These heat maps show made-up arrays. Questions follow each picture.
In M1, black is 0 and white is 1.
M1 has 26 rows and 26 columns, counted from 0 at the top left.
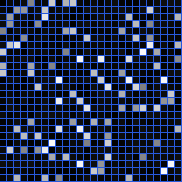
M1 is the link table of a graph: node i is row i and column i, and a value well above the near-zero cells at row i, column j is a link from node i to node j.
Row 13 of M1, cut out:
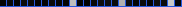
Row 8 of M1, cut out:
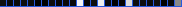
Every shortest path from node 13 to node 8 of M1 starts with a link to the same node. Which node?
node 24
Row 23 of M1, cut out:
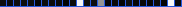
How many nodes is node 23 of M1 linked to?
3
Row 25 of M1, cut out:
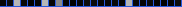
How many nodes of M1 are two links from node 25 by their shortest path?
4
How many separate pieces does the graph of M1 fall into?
2
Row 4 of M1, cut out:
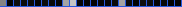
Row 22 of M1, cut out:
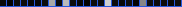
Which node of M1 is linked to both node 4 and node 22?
node 9
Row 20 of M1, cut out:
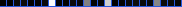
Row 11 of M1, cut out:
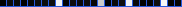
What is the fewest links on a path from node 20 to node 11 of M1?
6
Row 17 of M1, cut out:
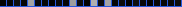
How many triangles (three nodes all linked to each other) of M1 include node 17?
2
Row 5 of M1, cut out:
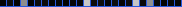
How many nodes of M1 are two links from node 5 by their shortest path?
4
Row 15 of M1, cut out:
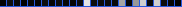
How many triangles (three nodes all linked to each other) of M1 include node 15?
3
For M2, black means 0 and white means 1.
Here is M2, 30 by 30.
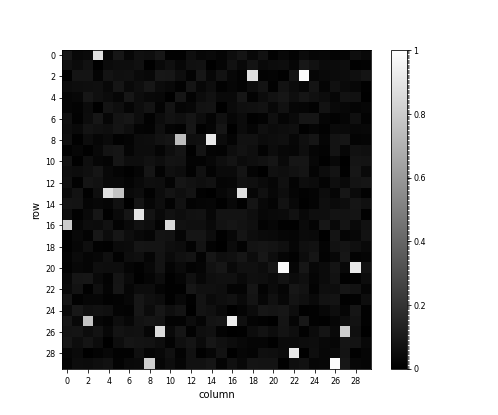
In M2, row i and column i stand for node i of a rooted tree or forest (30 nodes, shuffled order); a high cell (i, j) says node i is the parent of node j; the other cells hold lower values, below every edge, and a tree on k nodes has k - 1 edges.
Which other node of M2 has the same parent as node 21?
28
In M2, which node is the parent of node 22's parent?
20
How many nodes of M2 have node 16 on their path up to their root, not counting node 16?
3
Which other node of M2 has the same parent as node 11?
14
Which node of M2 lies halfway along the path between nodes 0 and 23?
25
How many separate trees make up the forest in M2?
10
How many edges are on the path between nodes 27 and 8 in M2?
3
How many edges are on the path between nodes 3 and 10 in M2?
3
